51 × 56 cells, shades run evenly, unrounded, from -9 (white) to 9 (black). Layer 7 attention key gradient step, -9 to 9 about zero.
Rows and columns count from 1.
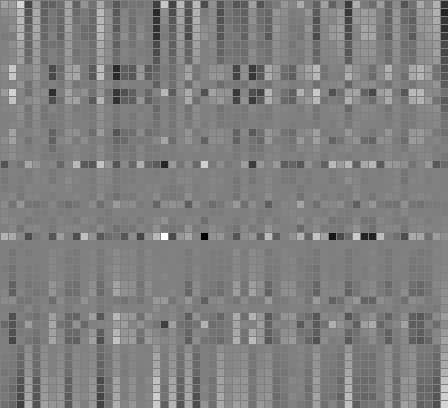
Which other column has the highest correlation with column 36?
32
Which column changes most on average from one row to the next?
21
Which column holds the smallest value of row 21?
26
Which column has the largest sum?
15
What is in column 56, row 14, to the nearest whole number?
2
